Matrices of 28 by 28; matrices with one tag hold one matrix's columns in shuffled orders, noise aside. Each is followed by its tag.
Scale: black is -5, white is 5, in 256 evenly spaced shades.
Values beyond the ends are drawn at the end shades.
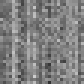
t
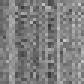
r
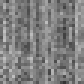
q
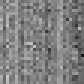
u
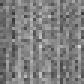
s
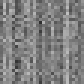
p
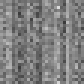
t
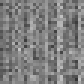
u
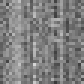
t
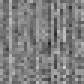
q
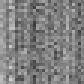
u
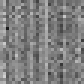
r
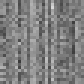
p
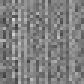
s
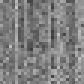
q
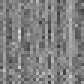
q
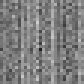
u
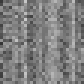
r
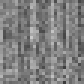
q
